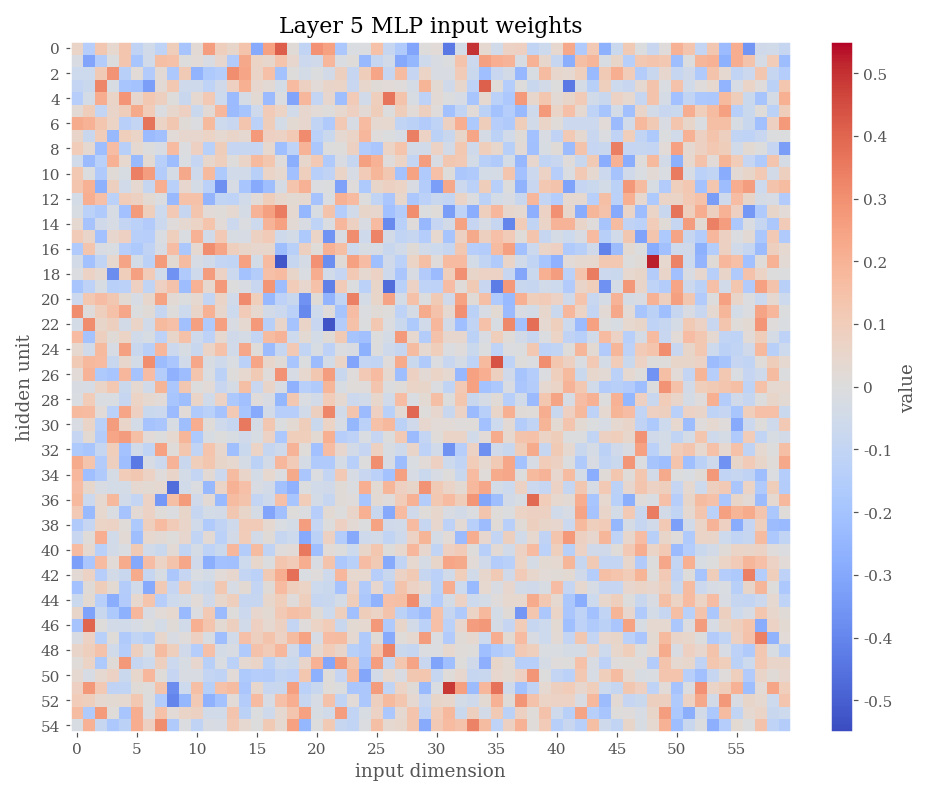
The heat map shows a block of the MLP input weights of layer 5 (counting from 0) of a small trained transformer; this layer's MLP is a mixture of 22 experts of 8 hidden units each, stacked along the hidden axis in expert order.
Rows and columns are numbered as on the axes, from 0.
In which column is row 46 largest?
1
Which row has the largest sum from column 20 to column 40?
35
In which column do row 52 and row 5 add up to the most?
54
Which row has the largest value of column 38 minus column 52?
50
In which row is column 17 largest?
0
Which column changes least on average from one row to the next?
30
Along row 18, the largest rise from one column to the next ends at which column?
4
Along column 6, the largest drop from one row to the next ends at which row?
7
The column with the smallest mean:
44
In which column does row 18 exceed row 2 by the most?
43
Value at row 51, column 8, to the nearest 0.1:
-0.4
